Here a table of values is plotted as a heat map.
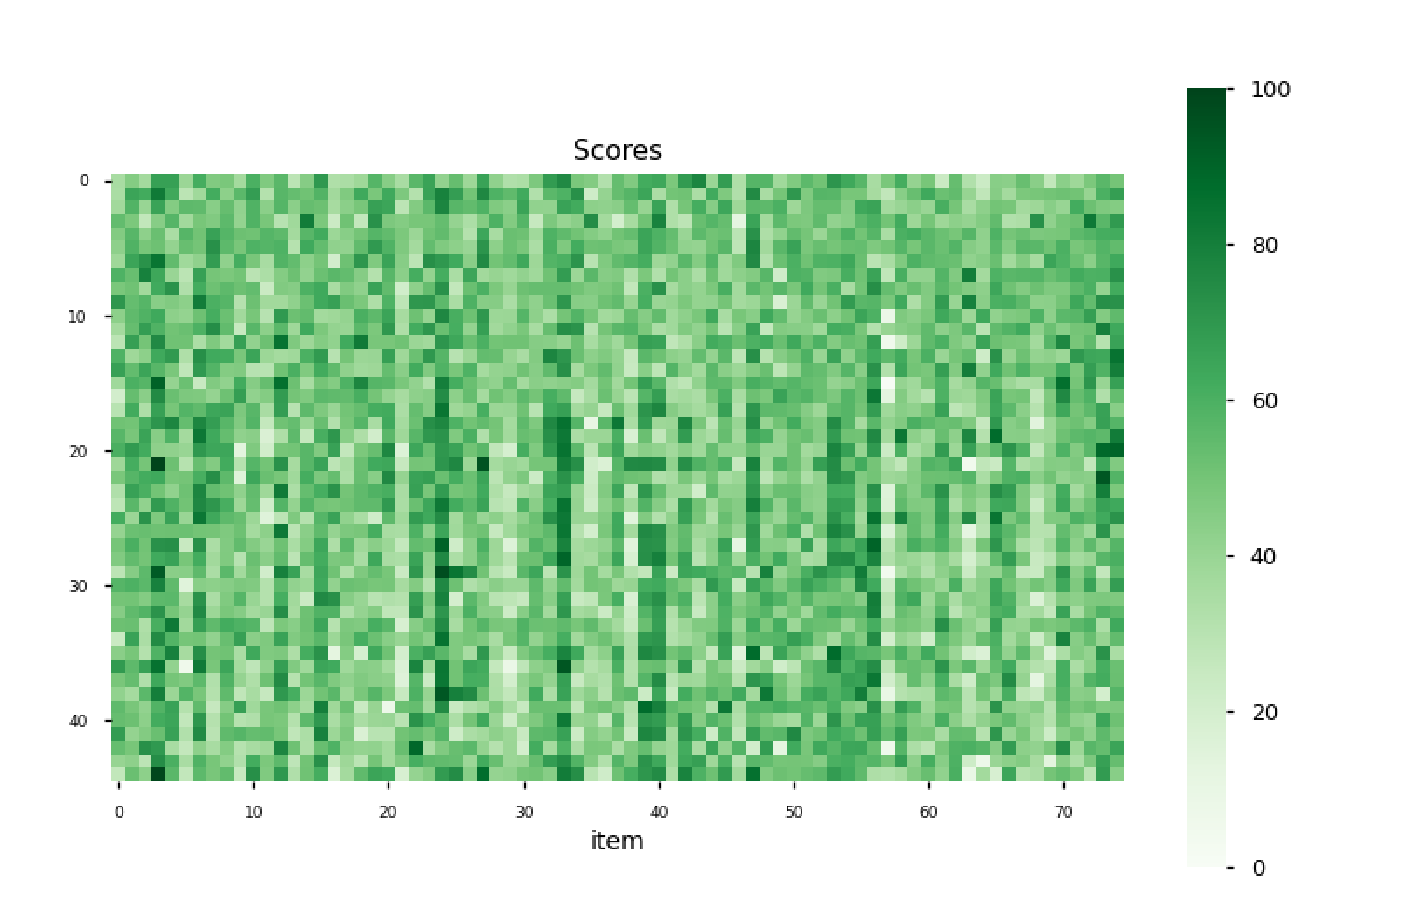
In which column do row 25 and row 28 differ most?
63
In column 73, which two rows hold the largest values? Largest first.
22, 20
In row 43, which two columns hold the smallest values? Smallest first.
64, 69
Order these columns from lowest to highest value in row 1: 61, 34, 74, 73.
61, 73, 74, 34
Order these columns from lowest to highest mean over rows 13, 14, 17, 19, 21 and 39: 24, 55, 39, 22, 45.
55, 22, 45, 39, 24
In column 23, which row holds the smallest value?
37
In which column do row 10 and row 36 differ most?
33
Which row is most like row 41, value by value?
39
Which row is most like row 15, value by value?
12
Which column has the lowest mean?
57
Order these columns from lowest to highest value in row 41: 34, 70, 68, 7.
34, 7, 68, 70
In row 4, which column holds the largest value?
47
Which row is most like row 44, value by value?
21
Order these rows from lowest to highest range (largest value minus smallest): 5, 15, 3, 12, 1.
5, 1, 3, 12, 15
